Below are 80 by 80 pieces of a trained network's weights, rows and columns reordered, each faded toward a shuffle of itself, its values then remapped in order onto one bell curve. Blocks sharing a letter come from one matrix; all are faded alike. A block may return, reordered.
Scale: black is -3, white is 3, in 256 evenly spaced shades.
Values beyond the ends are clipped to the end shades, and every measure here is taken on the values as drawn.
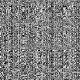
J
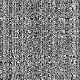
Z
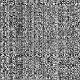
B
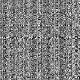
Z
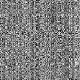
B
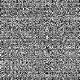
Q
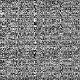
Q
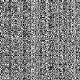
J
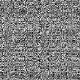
Q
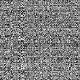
Q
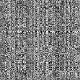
Z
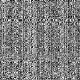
J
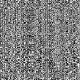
B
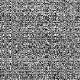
Q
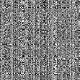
J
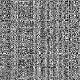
Z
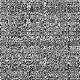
Q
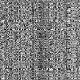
B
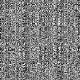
B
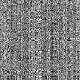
Z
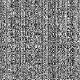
J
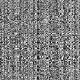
J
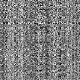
Z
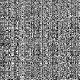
J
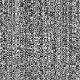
B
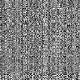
B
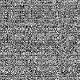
Q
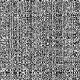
Z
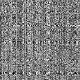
Z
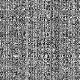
Z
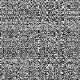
Q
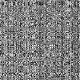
B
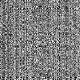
J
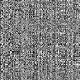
B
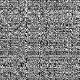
Q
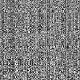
B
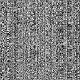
J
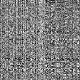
Z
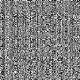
B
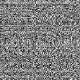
Q
